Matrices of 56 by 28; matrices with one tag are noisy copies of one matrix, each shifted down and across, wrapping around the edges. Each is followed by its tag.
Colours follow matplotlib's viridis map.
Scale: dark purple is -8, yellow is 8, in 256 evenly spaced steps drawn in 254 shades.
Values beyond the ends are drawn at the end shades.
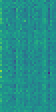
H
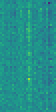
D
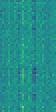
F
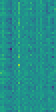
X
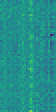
D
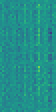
F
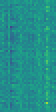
D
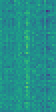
D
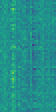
D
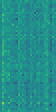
H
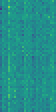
H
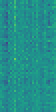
X
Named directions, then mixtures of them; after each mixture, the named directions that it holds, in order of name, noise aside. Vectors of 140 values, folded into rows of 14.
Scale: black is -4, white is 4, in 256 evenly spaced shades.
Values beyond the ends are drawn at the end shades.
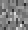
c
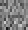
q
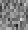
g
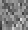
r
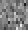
c, g.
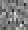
c.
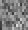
r.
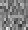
q.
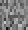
q.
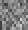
q, r.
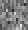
c, r.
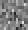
c.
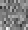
g, q.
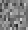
g, q.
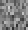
q, r.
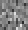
c.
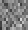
q, r.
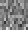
q.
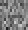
q.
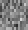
g.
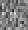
c, g.
